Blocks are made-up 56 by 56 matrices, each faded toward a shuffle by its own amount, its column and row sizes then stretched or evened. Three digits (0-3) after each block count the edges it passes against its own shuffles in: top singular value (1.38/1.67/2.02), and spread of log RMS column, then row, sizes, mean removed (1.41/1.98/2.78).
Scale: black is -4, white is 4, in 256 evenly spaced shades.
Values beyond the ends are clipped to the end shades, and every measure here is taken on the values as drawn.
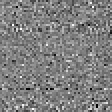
1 1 2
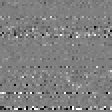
2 0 3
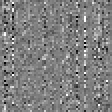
2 3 0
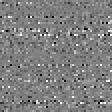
0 0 3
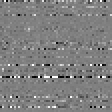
3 0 3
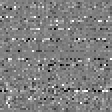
0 0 3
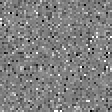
2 0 1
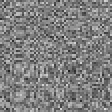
3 0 0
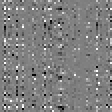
3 3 1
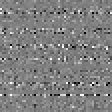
2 1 3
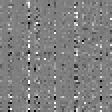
2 3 1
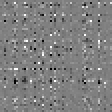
2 3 2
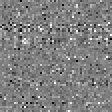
2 0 2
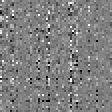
2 3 1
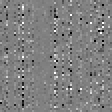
1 3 0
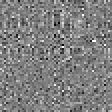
3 2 1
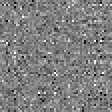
2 1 1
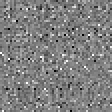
2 0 1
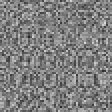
3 0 0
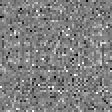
2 0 0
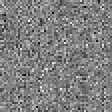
2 1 0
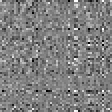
3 2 2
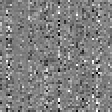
1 3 0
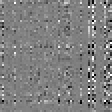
3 3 2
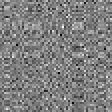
3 0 0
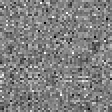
2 0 0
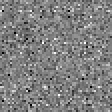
0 0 1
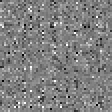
1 2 1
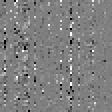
2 3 0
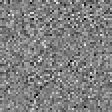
2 1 1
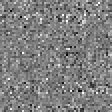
0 0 2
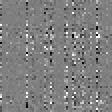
2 3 2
